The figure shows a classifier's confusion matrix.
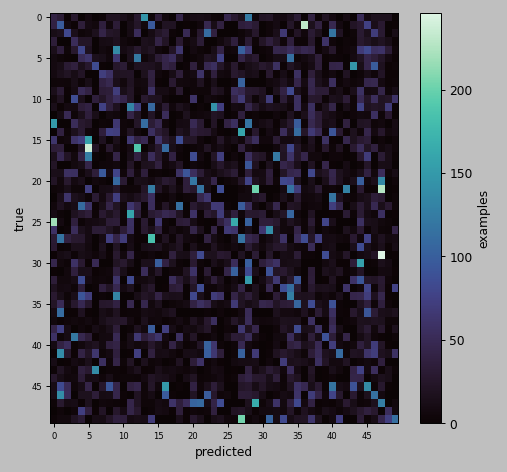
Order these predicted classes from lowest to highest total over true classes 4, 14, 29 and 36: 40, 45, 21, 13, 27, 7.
13, 7, 21, 40, 45, 27
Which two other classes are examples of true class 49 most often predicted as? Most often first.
27, 31
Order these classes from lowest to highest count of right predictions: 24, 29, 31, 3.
29, 3, 24, 31
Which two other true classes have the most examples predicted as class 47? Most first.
29, 21
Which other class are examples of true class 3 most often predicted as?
39
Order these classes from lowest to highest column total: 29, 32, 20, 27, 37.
32, 29, 20, 37, 27
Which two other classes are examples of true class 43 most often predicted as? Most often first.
6, 44
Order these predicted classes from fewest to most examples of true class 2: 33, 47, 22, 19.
47, 19, 33, 22
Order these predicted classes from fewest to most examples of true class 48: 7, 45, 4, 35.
35, 7, 45, 4
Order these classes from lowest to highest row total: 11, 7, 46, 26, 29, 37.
37, 7, 29, 26, 46, 11
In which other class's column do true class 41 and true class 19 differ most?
1
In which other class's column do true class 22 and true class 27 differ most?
14
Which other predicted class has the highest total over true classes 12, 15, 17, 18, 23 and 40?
5
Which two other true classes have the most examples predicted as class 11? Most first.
24, 32
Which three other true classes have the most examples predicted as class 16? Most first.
45, 46, 38
